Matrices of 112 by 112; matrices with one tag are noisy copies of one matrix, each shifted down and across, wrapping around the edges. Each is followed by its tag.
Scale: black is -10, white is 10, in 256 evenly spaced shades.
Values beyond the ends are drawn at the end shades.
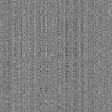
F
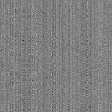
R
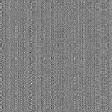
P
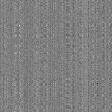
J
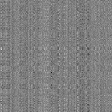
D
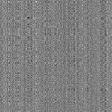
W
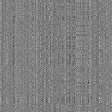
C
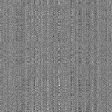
F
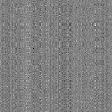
D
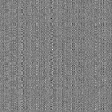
P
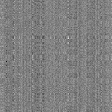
D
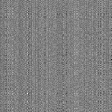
R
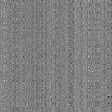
W
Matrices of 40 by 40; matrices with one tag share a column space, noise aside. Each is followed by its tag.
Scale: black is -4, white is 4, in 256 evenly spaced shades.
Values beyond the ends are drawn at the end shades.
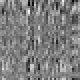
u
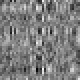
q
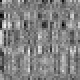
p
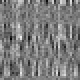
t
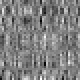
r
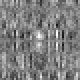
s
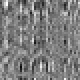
u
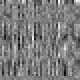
t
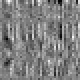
t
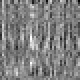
t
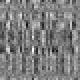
p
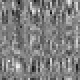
u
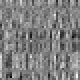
s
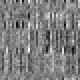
p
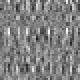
q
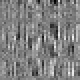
t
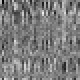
u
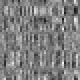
r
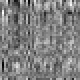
u
